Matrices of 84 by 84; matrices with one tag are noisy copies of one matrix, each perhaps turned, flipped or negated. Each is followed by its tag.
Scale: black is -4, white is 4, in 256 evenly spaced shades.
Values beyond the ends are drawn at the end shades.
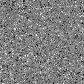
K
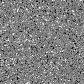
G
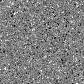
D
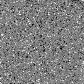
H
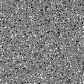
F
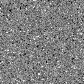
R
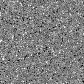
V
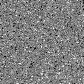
F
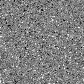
F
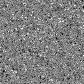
D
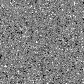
G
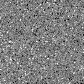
F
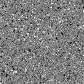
D
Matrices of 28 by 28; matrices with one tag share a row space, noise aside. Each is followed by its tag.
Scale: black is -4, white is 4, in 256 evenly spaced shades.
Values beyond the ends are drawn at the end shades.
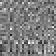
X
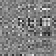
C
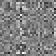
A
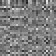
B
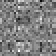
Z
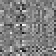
A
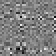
A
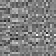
B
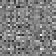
Z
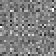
X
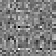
Z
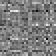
B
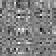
Z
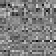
B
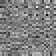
B
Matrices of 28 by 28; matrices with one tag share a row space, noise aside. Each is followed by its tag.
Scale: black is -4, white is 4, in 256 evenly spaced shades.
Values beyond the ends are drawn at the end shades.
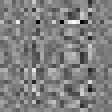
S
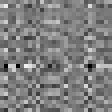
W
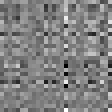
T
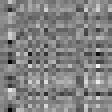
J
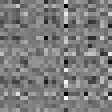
T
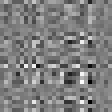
S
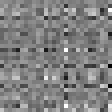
T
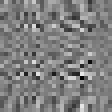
S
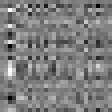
J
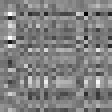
J
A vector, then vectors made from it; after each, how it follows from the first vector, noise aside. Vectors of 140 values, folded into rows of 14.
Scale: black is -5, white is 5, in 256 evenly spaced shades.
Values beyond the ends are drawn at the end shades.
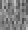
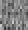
wrapped around.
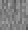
negated, shrunk.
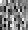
reversed, scaled up.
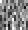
reversed, scaled up.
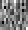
scaled up.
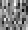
scaled up.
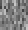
copied.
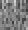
copied.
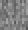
negated, shrunk.
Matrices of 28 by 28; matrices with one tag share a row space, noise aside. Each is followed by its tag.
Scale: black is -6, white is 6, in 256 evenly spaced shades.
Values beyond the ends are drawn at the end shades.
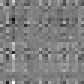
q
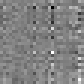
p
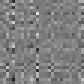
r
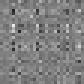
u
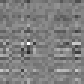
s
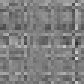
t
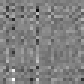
r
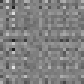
q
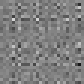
u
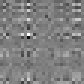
s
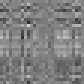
s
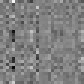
r
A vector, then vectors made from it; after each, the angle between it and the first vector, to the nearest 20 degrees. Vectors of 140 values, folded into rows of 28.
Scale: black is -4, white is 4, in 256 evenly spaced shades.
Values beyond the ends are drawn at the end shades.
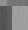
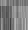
40 degrees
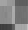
80 degrees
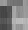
20 degrees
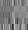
80 degrees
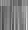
60 degrees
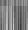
120 degrees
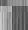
160 degrees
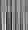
80 degrees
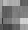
60 degrees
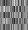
100 degrees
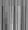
80 degrees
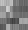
100 degrees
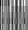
100 degrees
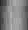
80 degrees
